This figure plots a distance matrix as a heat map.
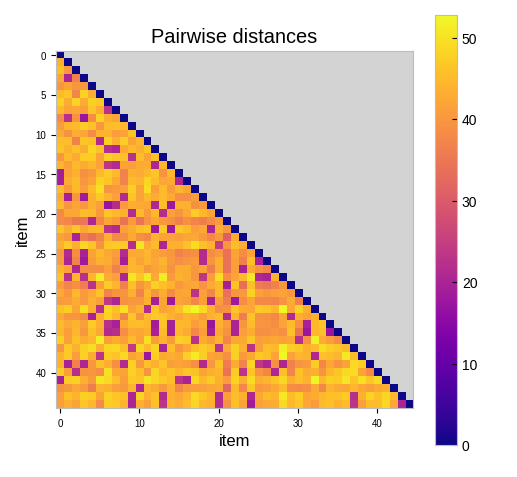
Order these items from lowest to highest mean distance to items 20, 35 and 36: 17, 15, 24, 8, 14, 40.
14, 17, 24, 8, 15, 40
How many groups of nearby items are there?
9
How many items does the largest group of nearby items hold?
9
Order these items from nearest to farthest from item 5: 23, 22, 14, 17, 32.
32, 23, 14, 22, 17
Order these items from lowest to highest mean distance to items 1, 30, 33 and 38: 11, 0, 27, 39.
39, 11, 27, 0
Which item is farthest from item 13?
28
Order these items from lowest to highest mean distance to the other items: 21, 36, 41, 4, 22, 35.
21, 35, 22, 4, 36, 41
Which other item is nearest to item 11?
38
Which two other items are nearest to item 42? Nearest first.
10, 21
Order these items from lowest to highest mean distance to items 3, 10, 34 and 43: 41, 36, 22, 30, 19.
19, 22, 30, 36, 41
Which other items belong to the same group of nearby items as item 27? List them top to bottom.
2, 23, 40
